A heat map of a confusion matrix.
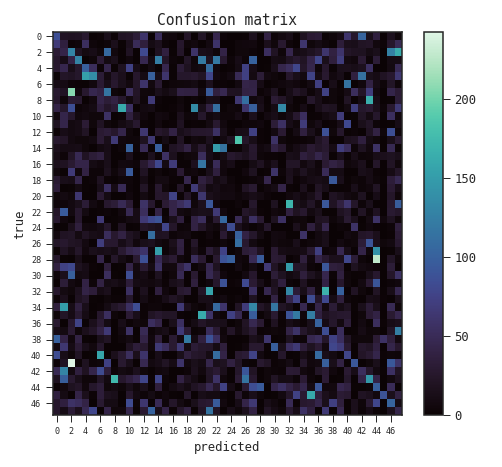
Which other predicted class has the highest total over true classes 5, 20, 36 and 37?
47
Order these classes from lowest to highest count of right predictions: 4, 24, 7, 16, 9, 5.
16, 24, 4, 7, 5, 9
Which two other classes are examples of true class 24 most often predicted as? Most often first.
15, 41
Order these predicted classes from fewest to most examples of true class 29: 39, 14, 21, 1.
39, 21, 14, 1
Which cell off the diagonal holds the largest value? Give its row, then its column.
41, 2
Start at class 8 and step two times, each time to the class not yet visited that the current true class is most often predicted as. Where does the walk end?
26
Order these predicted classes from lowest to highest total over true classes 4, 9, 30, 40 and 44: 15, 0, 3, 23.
15, 3, 23, 0
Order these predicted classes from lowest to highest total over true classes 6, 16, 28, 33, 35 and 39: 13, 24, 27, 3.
13, 3, 24, 27
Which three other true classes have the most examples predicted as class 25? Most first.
13, 26, 8
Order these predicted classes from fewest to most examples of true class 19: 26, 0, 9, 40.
40, 26, 0, 9
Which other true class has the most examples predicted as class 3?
36
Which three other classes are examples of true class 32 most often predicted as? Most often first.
37, 21, 39
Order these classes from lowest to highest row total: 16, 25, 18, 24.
18, 24, 25, 16
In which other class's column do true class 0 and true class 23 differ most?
42
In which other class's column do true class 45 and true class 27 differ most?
14
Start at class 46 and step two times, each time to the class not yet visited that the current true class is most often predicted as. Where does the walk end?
1
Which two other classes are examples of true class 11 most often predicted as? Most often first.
40, 34
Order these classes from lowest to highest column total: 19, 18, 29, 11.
29, 11, 18, 19
